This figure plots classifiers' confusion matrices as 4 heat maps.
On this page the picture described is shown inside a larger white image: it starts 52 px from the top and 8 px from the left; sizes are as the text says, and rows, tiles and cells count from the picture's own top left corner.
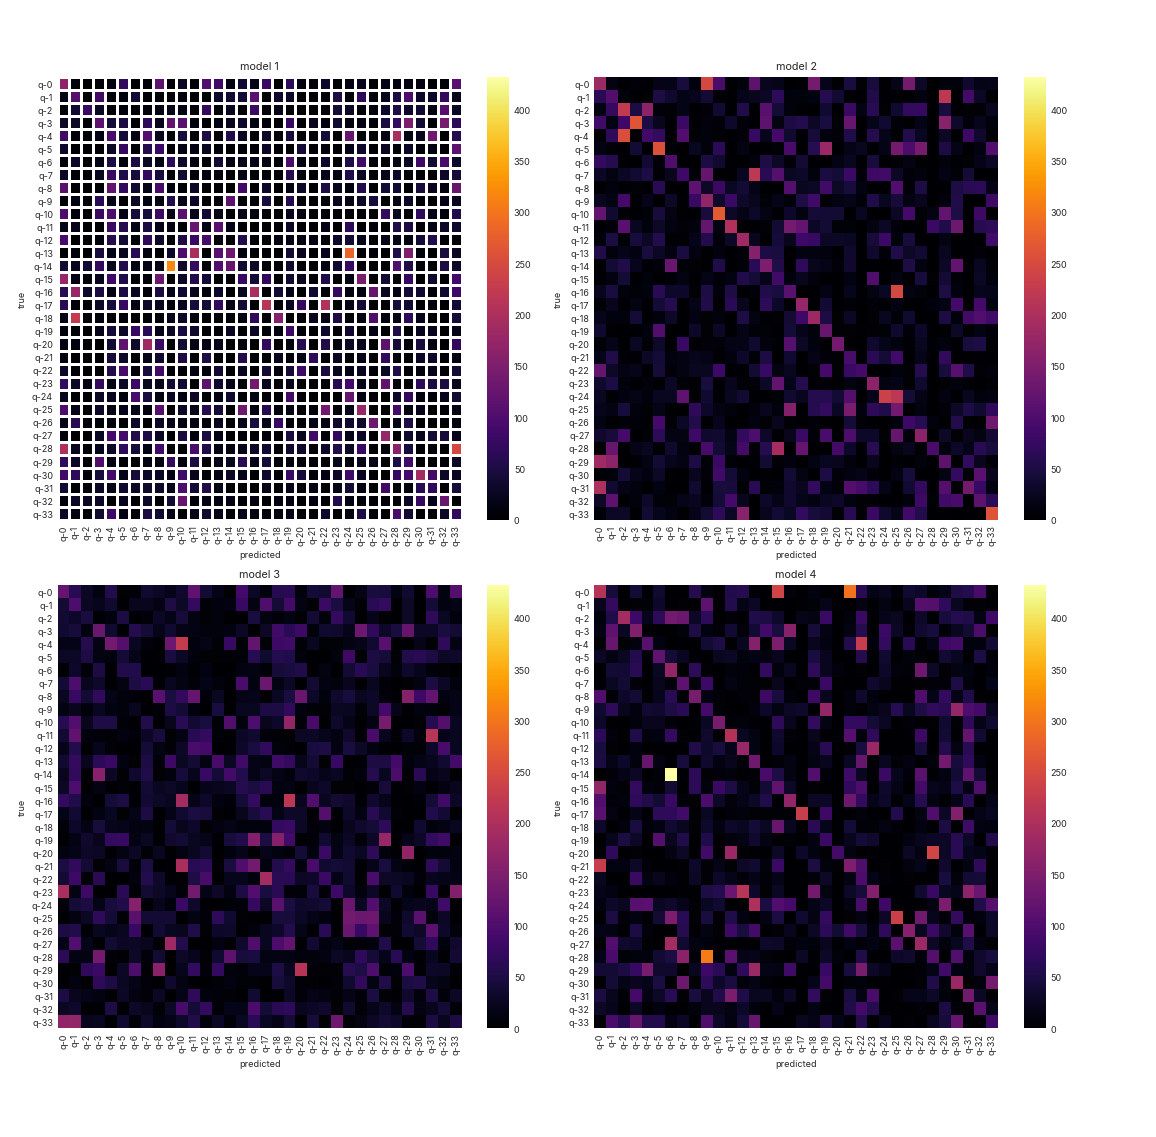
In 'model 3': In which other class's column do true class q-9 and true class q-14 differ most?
q-3
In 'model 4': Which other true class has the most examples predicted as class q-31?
q-23
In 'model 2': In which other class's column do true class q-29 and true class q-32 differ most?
q-0
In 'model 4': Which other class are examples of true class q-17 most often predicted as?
q-30
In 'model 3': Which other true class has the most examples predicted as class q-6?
q-24
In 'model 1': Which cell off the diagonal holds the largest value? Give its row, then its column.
q-14, q-9
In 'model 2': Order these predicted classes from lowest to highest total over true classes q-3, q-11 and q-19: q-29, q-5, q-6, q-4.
q-6, q-4, q-5, q-29
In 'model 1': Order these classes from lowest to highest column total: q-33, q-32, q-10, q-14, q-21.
q-21, q-14, q-32, q-10, q-33
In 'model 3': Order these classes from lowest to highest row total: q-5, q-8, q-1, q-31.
q-31, q-5, q-1, q-8
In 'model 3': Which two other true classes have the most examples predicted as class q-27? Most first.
q-19, q-10
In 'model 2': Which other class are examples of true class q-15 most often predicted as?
q-23
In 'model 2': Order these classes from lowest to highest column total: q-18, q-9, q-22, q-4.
q-22, q-4, q-18, q-9
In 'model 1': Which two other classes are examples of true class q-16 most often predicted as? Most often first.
q-1, q-26
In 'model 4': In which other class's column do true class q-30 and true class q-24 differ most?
q-13
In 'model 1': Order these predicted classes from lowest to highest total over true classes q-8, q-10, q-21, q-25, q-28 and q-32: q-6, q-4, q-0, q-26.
q-26, q-6, q-4, q-0
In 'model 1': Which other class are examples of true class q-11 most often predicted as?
q-13
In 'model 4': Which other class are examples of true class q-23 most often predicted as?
q-12
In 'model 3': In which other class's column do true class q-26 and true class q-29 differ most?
q-20
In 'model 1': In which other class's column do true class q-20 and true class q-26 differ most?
q-7
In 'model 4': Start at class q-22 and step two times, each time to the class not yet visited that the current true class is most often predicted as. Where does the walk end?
q-16
